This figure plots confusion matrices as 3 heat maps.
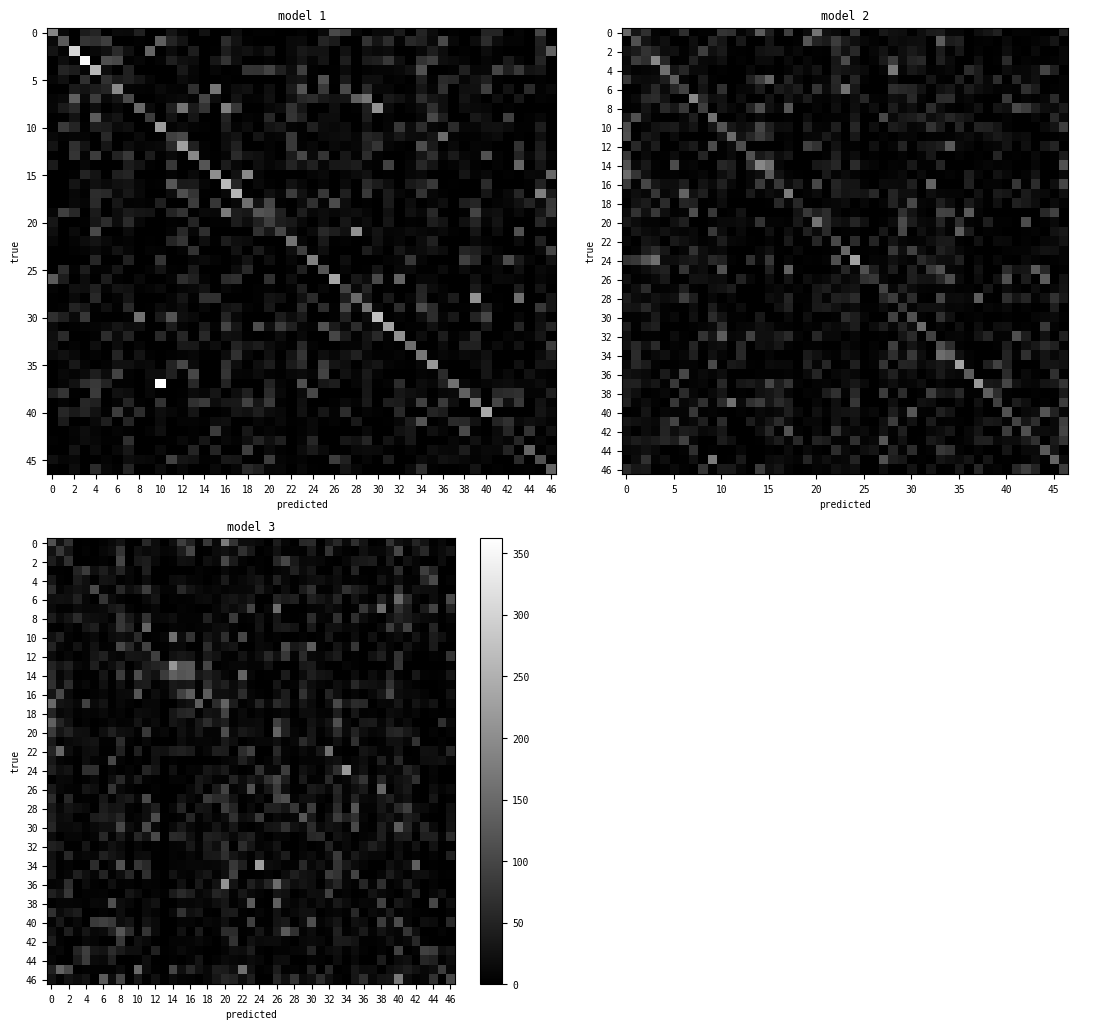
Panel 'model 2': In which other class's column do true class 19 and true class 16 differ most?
32
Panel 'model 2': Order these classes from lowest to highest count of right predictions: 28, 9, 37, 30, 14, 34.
28, 30, 34, 9, 14, 37
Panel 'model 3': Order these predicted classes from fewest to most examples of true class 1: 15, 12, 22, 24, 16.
24, 12, 15, 22, 16
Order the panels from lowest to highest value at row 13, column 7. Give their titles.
model 2, model 3, model 1
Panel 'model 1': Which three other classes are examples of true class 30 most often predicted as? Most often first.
8, 11, 40
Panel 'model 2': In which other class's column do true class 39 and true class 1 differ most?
11
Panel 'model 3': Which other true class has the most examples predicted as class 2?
45
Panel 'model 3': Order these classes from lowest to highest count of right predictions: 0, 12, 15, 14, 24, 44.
15, 44, 24, 12, 0, 14
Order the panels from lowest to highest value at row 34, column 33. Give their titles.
model 1, model 3, model 2
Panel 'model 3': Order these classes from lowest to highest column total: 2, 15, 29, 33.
29, 2, 15, 33
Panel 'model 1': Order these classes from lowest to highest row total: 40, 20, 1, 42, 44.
42, 44, 20, 40, 1
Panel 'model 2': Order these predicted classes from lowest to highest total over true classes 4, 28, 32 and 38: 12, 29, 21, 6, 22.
12, 21, 29, 22, 6
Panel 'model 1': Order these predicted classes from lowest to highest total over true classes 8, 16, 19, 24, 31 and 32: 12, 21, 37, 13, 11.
37, 13, 21, 11, 12
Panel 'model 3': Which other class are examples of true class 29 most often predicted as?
12
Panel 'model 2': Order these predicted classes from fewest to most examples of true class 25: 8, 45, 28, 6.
45, 8, 28, 6
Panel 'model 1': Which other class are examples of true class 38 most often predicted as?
24
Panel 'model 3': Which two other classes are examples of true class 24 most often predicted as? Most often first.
34, 27
